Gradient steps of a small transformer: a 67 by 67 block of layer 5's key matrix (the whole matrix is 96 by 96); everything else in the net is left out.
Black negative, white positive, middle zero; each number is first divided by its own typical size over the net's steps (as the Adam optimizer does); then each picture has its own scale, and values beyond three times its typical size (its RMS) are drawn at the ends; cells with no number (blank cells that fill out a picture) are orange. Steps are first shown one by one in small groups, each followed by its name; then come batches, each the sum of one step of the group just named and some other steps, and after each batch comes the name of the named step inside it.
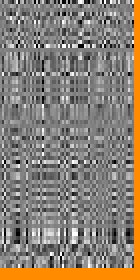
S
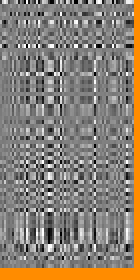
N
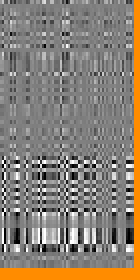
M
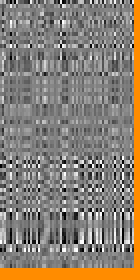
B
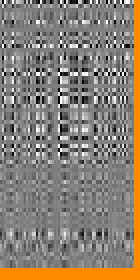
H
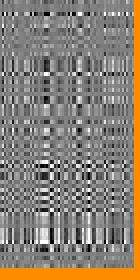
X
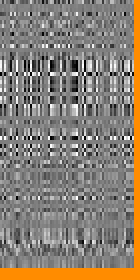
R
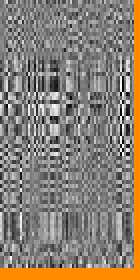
S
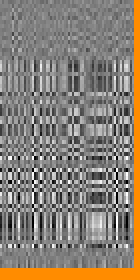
R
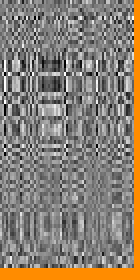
R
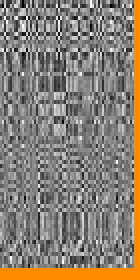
B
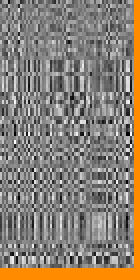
R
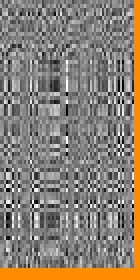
H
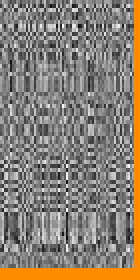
M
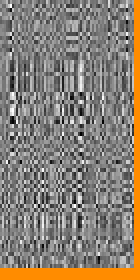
N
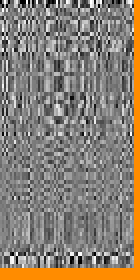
N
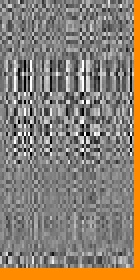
R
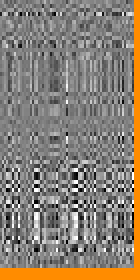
M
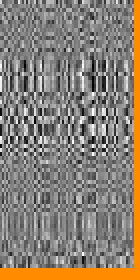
R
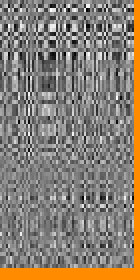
R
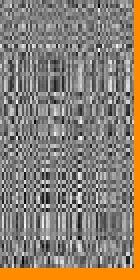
R
